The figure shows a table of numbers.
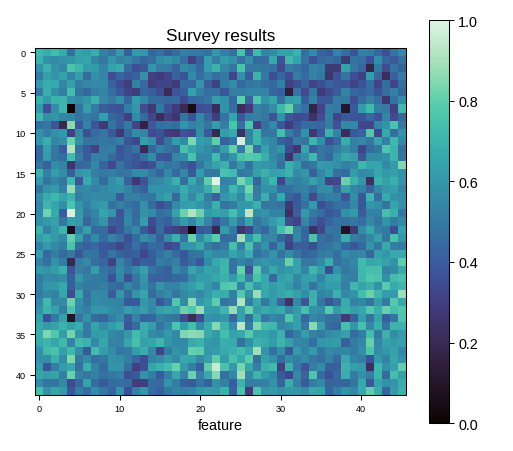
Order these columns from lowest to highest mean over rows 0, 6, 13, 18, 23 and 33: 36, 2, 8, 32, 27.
36, 8, 32, 2, 27
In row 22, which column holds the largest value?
31
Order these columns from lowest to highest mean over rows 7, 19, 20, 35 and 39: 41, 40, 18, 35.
35, 40, 41, 18
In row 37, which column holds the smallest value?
15
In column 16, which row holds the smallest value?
5
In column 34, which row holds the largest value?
34
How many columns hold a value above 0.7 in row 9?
4
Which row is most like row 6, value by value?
0
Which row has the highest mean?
32
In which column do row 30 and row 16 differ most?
41
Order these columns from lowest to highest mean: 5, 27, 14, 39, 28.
14, 39, 5, 28, 27
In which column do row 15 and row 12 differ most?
4
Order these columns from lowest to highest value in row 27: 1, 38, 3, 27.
38, 1, 3, 27
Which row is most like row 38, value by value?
17
